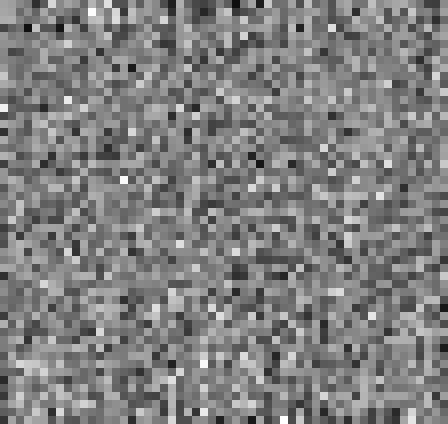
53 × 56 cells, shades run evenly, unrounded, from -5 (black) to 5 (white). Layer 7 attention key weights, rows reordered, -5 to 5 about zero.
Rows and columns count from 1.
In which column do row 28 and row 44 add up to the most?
45
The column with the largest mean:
12
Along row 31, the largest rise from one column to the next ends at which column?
44
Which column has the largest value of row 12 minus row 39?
56
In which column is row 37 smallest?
30
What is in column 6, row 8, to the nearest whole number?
2
